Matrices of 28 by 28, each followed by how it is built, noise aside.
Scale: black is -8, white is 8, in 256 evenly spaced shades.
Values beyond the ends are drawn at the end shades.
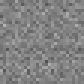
repeating columns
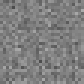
repeating columns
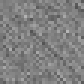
Toeplitz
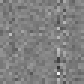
uneven columns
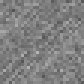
Hankel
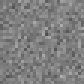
noise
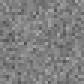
noise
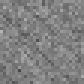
Toeplitz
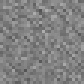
Toeplitz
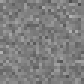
noise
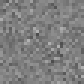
block diagonal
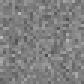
noise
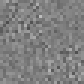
block diagonal
